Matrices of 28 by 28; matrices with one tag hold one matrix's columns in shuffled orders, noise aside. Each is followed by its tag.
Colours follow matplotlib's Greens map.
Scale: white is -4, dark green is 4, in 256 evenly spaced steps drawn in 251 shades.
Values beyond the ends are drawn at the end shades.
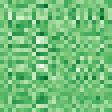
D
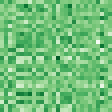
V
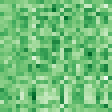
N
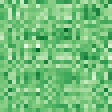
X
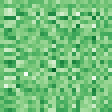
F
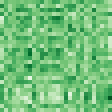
N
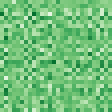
F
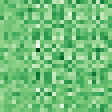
X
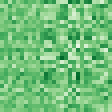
X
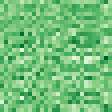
V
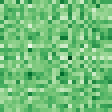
X
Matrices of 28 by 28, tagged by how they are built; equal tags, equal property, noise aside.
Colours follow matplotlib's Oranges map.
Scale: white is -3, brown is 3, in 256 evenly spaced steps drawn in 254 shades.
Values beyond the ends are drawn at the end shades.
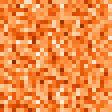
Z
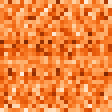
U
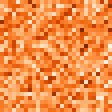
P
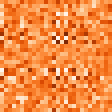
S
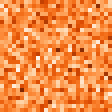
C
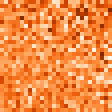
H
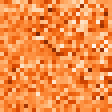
H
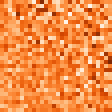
H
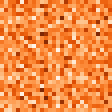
Z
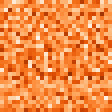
U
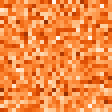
C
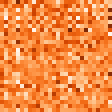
S
